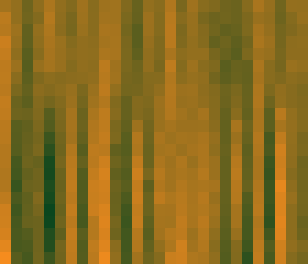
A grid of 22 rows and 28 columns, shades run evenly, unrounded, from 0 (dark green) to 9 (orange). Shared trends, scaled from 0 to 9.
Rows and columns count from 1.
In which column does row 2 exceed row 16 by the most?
5
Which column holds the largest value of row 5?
1
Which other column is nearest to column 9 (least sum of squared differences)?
7
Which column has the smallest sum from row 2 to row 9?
3
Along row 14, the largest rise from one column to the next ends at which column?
26
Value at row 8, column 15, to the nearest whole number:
5
